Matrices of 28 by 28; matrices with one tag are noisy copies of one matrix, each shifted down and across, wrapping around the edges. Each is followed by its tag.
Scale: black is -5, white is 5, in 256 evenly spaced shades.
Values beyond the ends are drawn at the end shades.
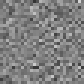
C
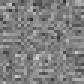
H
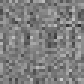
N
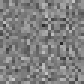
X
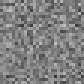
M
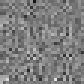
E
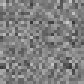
X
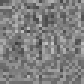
N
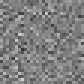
C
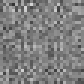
E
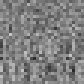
N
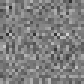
E
